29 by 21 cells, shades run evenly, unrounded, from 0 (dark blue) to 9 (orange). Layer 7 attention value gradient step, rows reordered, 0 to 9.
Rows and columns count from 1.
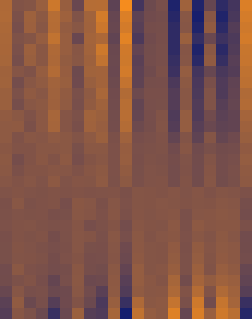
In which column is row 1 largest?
11
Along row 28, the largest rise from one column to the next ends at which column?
12
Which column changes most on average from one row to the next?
18
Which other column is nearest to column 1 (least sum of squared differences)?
8
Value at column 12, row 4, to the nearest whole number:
2
